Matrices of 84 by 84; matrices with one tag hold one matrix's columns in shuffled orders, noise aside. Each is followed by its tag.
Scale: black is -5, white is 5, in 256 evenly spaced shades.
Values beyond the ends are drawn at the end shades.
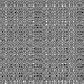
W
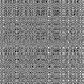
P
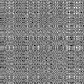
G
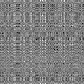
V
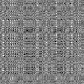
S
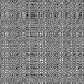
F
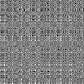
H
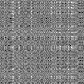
G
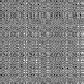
F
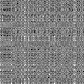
H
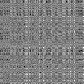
P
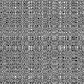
G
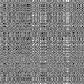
V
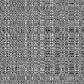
S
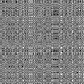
P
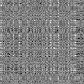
S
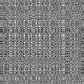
S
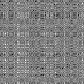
F
